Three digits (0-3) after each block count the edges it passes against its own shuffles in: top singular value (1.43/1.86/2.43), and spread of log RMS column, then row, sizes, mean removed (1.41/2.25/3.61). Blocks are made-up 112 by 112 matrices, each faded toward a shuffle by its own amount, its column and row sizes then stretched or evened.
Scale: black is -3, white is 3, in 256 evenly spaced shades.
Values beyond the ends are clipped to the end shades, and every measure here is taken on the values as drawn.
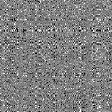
3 2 2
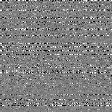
3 0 3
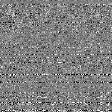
2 1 3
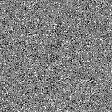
1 0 0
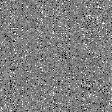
1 2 0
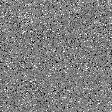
0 0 1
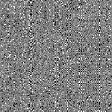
3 2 0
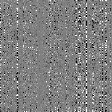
3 3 1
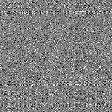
3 0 2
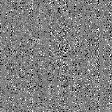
2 2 1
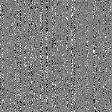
1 3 0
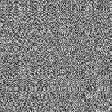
3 0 0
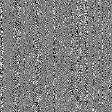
0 3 0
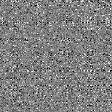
2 1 2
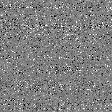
1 0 2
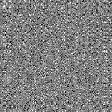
3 1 0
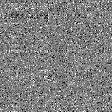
2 0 1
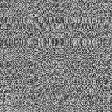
3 1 0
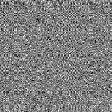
3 1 1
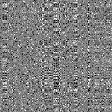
3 2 1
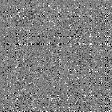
2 2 2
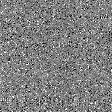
1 0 1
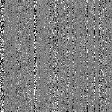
2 3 0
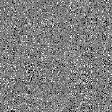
2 2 1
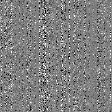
0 3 0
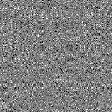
3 1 1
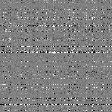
2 2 3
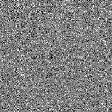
2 1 1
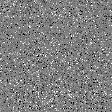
0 1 1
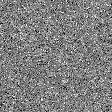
0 0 0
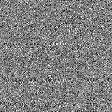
2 0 1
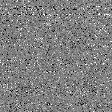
0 0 2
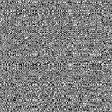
3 0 2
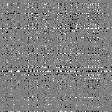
3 2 3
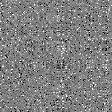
2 1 0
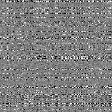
3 1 3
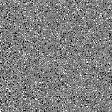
2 1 0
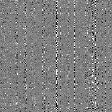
3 3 1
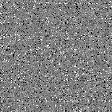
1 1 1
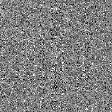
1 2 1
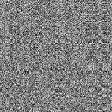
3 0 1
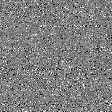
1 0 2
